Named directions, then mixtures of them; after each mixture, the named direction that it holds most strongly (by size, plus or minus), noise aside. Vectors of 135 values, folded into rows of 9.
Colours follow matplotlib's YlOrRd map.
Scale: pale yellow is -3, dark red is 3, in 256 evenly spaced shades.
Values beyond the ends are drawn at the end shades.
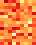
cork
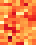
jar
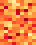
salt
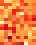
jar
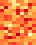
salt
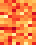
cork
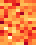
jar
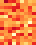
cork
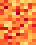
salt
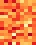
cork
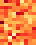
jar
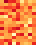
cork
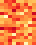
cork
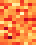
salt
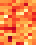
jar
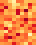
salt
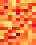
salt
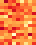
cork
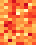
salt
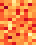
salt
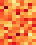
salt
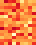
cork
